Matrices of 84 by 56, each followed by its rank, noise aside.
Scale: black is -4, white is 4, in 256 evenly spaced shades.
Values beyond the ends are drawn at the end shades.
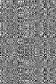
four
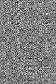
eight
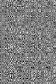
eight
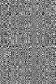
six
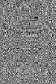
eight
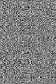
six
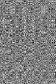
eight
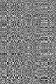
five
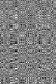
four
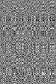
four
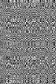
four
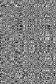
seven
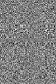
eight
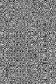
eight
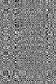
four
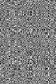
six
